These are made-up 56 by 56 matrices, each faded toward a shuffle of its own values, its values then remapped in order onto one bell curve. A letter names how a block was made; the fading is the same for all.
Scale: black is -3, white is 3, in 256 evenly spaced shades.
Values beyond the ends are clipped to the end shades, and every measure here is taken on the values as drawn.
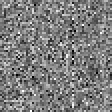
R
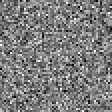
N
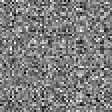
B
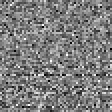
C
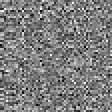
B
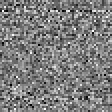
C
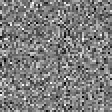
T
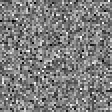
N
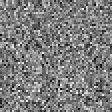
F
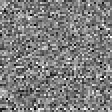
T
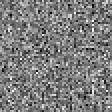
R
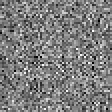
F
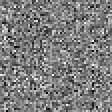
T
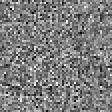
T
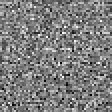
C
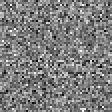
C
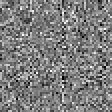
F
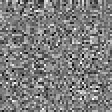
B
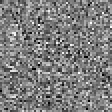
T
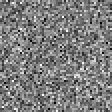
N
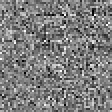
T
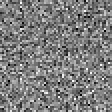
R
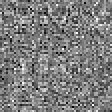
B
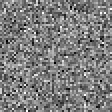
R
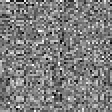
B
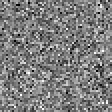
R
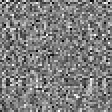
B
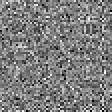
F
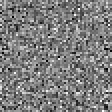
T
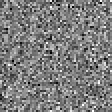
R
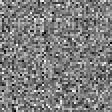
T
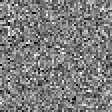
R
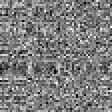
B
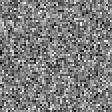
N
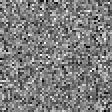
R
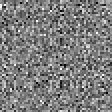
F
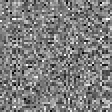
B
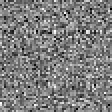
T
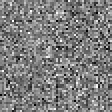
F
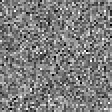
N
